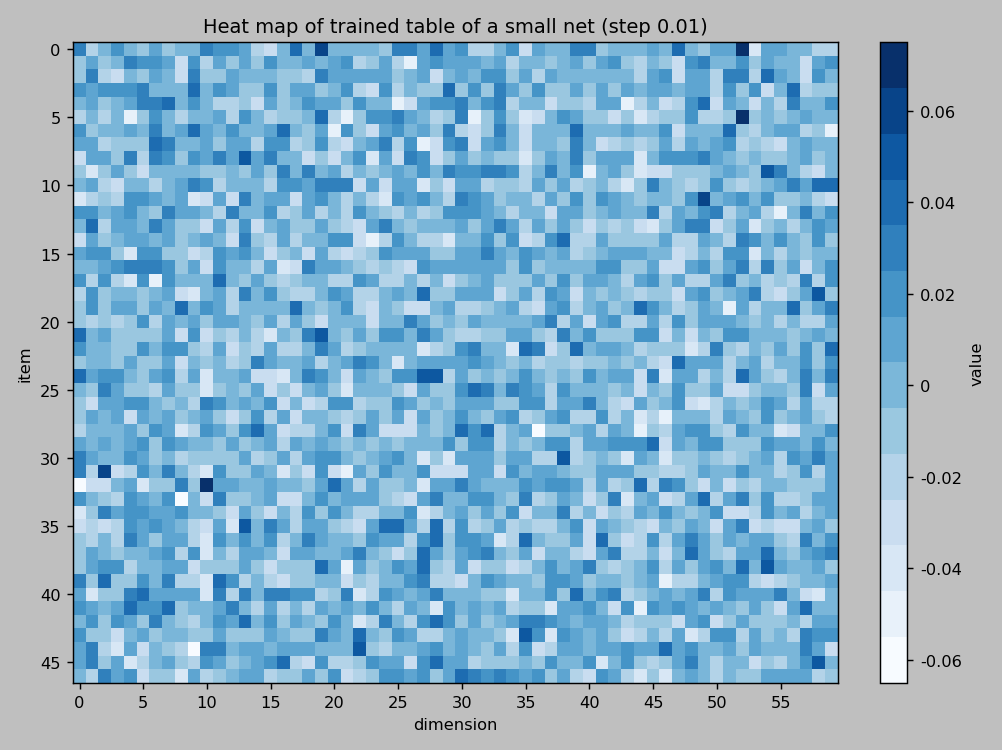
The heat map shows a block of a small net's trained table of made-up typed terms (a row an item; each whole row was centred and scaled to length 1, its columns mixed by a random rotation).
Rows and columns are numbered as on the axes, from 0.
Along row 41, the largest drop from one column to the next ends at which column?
44
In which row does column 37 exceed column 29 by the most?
14
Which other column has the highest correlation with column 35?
31
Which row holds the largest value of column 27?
24
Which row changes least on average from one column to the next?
29
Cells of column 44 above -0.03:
37
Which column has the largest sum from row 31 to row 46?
11
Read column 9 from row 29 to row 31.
0 -0.01 -0.02
